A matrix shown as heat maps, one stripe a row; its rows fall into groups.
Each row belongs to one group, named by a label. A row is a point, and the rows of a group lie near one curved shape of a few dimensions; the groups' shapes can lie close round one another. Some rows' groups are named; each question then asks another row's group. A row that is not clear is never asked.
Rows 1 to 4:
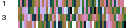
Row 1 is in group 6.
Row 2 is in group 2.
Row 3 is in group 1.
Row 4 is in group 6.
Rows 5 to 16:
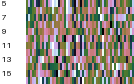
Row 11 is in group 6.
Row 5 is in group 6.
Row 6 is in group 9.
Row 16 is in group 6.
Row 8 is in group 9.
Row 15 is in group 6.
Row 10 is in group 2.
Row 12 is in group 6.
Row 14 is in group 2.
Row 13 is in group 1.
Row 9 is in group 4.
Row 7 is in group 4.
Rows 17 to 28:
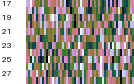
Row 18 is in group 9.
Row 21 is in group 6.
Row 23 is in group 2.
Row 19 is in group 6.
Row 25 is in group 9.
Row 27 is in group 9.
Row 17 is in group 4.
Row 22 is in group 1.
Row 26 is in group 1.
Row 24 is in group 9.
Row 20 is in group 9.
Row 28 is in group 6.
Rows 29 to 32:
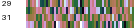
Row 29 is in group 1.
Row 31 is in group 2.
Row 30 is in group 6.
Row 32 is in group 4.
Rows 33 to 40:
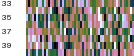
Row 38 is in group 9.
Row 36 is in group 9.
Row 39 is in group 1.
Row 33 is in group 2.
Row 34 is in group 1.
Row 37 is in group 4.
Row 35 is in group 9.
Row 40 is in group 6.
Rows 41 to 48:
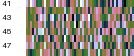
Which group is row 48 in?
9
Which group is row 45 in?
9
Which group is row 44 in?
2
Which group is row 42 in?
6
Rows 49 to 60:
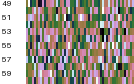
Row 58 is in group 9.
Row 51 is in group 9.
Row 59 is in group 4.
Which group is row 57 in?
9
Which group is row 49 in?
6
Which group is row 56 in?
2
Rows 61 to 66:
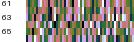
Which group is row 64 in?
1
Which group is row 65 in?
9
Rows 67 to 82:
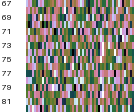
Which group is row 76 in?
2
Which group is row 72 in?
9
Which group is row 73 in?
6
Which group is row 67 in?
9
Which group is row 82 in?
9
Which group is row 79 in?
6
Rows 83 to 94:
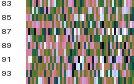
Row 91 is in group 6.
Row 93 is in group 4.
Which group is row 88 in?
4
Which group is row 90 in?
9
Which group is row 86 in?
4
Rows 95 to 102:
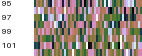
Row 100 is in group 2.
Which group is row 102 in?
9
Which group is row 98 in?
6
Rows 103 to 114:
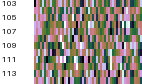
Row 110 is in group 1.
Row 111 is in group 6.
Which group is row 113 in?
9
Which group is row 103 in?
9
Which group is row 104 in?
9
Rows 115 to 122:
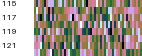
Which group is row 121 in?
9
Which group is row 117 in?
6
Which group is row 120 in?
9
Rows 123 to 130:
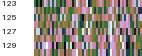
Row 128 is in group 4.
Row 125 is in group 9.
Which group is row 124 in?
1
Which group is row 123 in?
6
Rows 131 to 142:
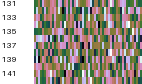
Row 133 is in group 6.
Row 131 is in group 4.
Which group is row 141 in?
1
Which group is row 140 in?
4
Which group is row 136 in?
9
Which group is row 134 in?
4
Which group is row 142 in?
1
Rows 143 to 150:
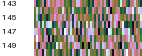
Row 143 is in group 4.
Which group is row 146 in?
9
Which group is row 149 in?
9
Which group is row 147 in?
4
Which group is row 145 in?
6
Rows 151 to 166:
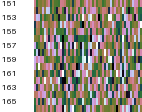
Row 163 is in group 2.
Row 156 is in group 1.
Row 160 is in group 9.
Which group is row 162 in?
1
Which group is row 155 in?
6
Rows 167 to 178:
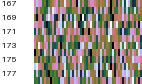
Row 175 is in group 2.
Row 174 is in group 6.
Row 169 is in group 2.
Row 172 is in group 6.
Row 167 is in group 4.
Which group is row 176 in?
4
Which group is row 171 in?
9
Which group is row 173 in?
9
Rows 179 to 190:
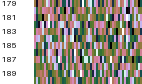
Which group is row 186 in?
2
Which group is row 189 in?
2
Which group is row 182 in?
6
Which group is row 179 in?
2
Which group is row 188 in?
6
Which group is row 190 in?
4
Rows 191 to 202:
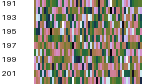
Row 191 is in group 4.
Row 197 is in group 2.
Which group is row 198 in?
4
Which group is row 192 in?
4
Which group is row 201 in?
9
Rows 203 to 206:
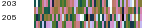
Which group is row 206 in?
9
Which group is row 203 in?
4
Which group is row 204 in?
6
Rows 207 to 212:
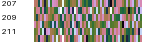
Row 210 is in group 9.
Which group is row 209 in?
6
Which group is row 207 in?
4
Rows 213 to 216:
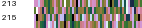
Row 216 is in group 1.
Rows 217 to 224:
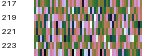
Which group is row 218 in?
4
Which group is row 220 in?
2
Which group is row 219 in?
4
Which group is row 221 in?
2
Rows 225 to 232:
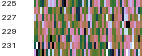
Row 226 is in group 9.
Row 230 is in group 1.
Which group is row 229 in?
2
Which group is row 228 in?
9
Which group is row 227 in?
9
